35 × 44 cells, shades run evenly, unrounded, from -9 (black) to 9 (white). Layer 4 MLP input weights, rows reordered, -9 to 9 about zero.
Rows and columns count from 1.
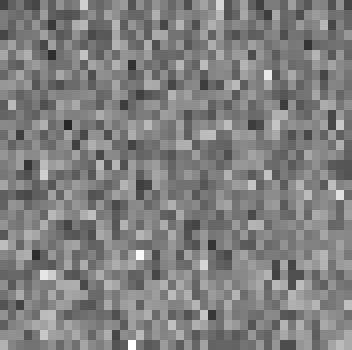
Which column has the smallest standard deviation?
31
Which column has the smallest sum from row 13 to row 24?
36
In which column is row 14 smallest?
3
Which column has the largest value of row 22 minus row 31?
12
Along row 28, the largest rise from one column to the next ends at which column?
6
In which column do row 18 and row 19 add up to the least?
18
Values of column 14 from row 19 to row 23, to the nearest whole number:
-2 0 -1 0 1
